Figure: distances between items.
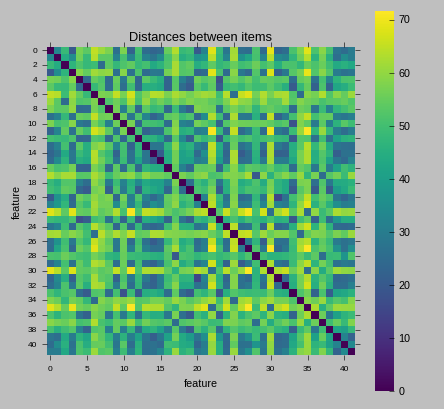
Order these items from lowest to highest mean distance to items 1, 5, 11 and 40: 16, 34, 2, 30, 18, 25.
18, 16, 2, 34, 25, 30
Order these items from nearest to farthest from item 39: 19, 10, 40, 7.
40, 19, 10, 7
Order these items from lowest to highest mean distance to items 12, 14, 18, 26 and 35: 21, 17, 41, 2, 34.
41, 21, 2, 17, 34
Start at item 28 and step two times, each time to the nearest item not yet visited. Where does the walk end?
37
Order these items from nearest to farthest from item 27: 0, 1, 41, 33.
0, 41, 1, 33
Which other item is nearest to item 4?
23
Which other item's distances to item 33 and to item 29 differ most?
10
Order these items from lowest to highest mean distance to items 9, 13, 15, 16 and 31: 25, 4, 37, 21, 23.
21, 23, 4, 37, 25
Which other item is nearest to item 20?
31
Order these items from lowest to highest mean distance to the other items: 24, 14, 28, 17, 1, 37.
14, 24, 1, 28, 37, 17
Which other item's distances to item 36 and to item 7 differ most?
19
